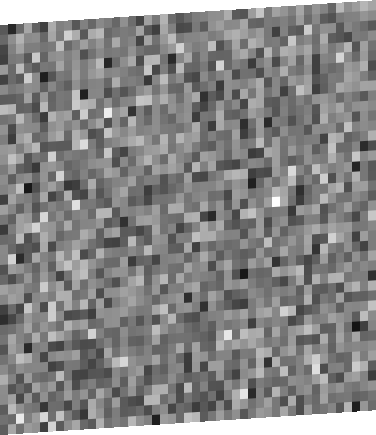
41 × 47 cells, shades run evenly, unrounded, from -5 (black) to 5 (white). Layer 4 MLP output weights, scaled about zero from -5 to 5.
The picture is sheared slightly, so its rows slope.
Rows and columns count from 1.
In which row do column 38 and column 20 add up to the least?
41
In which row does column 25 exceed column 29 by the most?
16
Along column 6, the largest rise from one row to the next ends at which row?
40
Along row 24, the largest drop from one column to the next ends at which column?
3
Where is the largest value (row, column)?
20, 35
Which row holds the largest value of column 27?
4
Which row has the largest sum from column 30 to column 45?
5
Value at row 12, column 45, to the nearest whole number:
-2
